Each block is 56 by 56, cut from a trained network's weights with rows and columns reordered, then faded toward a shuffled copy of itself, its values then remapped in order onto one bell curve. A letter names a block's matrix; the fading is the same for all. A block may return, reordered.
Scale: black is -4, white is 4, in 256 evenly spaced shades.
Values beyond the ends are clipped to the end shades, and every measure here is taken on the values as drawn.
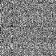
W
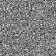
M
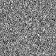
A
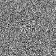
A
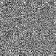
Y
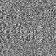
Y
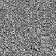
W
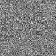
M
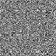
Y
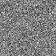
A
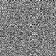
M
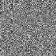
M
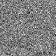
A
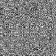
Y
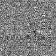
W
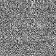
W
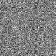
Y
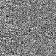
A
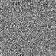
A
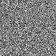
A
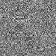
M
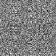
W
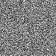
A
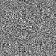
Y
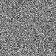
M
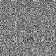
Y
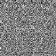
W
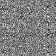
W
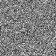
A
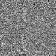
A
